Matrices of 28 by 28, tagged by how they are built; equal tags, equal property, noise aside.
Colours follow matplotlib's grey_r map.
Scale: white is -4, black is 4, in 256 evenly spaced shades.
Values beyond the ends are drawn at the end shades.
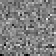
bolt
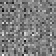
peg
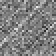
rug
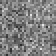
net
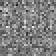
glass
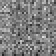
net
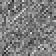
rug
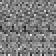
glass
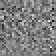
peg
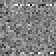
bolt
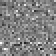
bolt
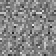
glass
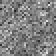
rug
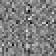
peg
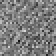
rug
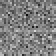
glass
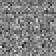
glass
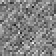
rug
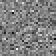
peg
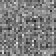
net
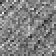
rug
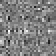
peg
